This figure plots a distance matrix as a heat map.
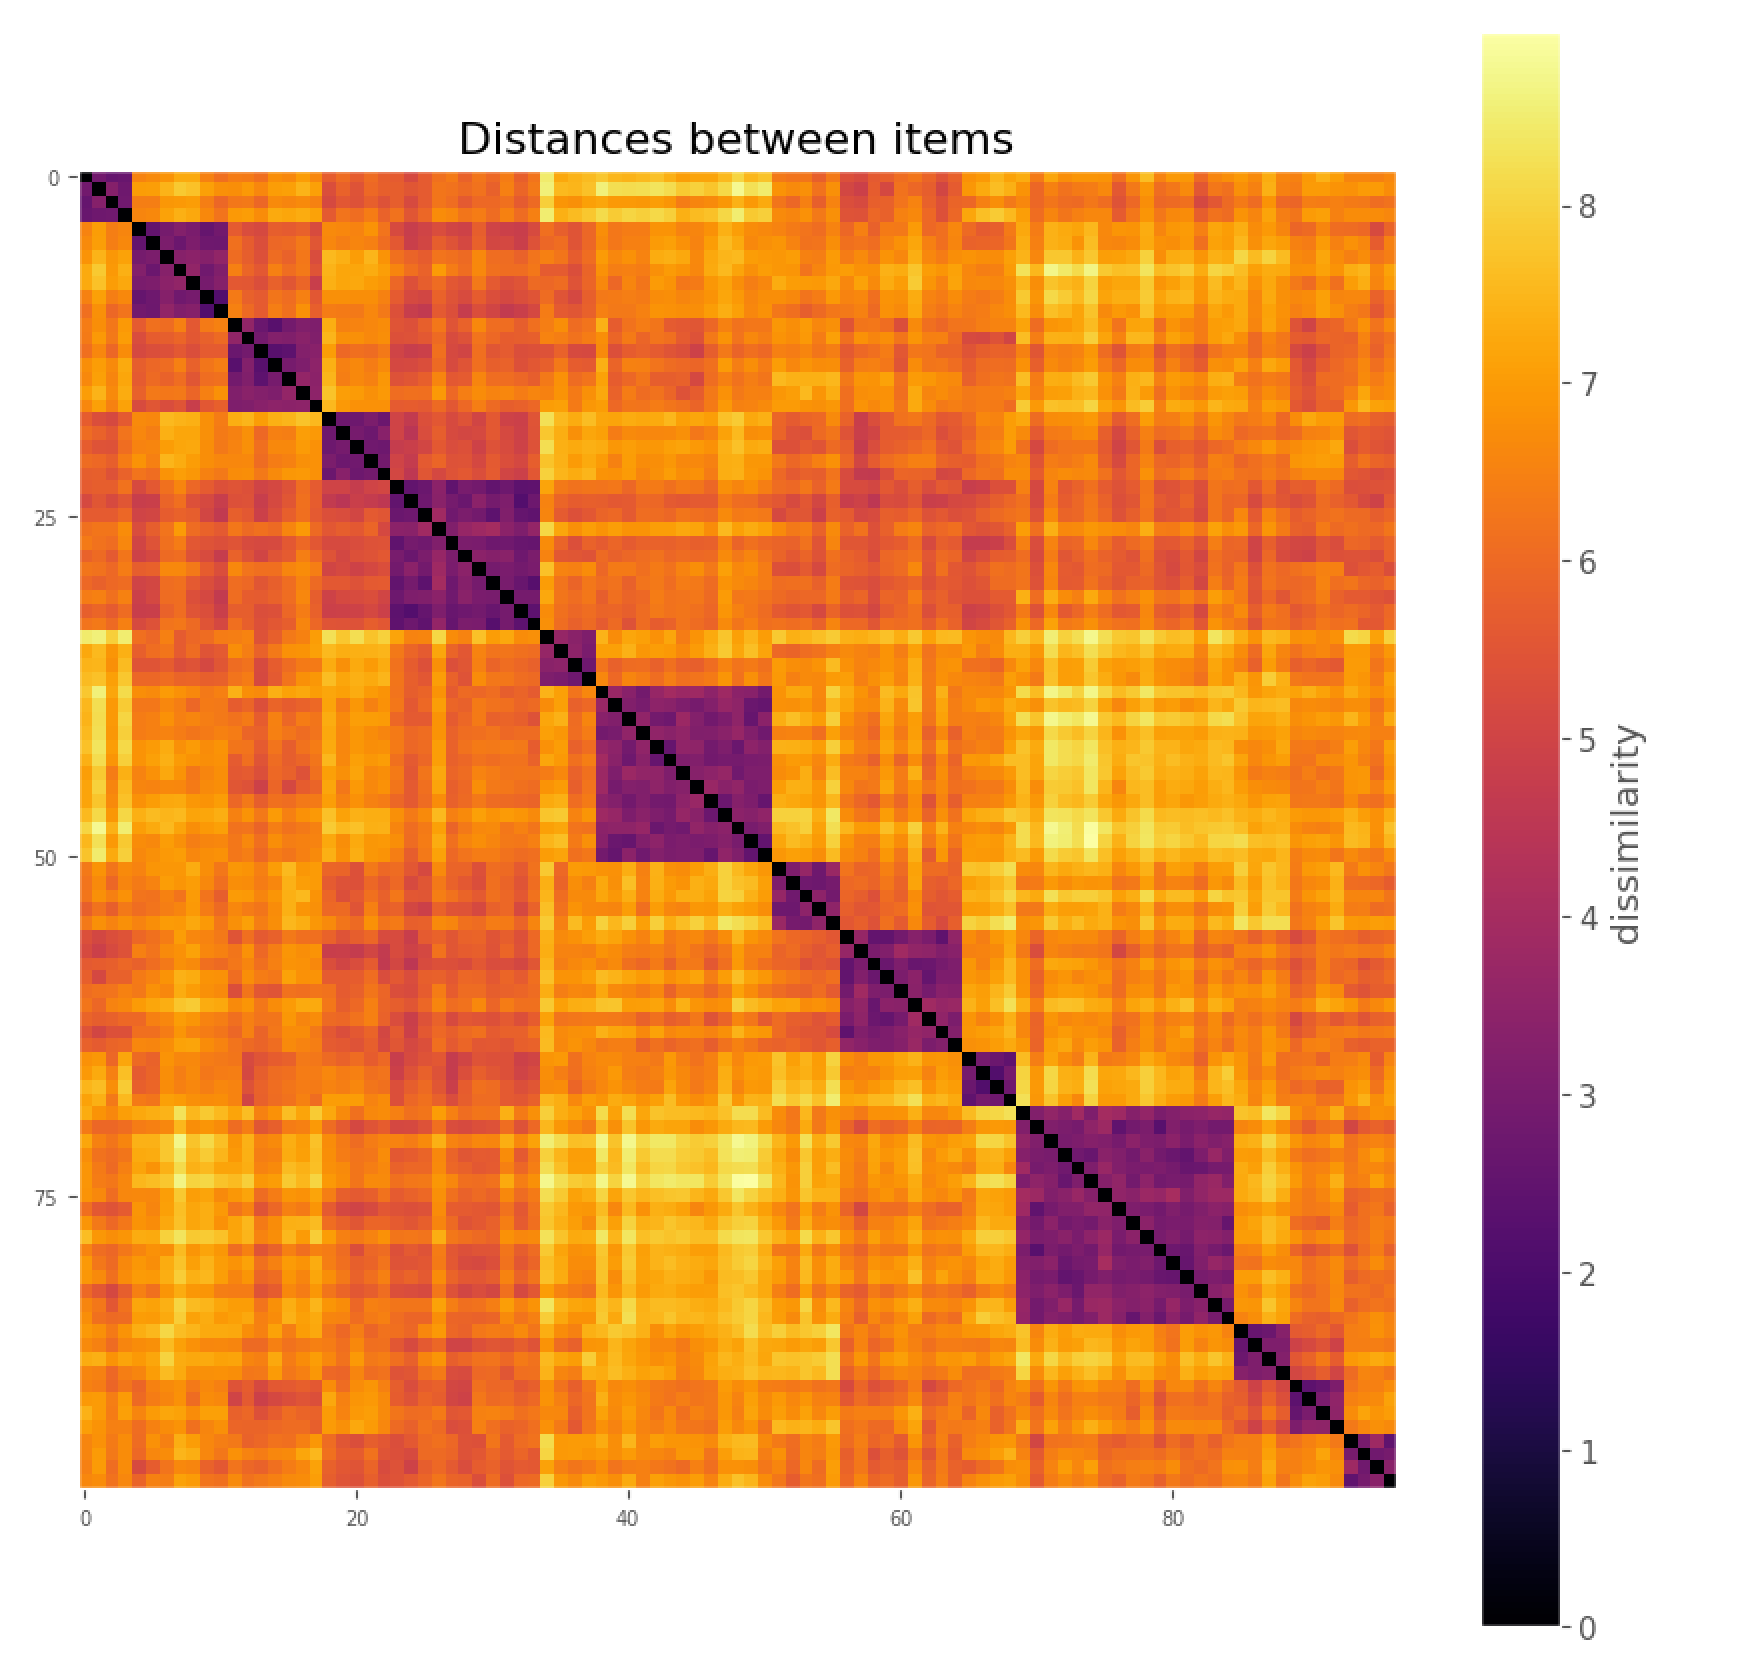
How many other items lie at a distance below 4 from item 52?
4
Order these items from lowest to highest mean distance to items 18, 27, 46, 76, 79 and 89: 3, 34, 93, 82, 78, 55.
82, 78, 93, 3, 55, 34
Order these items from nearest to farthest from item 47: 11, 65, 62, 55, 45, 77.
45, 62, 11, 65, 77, 55
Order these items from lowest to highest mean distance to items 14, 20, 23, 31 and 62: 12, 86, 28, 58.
28, 58, 12, 86
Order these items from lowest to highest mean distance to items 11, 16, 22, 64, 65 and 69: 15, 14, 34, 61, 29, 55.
14, 15, 29, 61, 55, 34
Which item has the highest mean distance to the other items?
34
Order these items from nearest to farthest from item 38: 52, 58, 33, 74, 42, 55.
42, 33, 58, 52, 55, 74
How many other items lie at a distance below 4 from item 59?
8
